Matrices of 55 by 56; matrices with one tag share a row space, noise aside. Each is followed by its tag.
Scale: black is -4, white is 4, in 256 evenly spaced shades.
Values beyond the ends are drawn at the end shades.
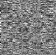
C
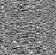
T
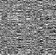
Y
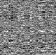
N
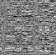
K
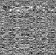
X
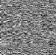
C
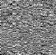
C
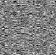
T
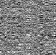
Y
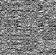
Y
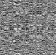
X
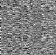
C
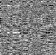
C
